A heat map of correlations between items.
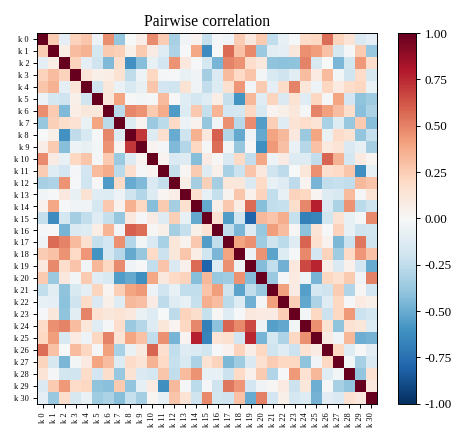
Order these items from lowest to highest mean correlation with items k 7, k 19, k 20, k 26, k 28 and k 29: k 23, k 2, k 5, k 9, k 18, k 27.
k 9, k 27, k 5, k 23, k 2, k 18
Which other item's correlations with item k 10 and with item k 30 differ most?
k 26
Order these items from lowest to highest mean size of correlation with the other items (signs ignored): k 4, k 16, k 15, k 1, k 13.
k 13, k 4, k 16, k 1, k 15
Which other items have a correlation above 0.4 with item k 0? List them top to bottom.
k 6, k 10, k 26
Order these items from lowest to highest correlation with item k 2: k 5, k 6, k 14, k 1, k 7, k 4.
k 6, k 5, k 4, k 14, k 1, k 7
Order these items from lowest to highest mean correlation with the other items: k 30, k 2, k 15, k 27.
k 15, k 30, k 2, k 27
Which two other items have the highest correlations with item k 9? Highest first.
k 8, k 16
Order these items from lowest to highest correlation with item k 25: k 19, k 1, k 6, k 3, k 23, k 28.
k 3, k 23, k 28, k 1, k 6, k 19
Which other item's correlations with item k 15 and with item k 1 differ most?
k 19
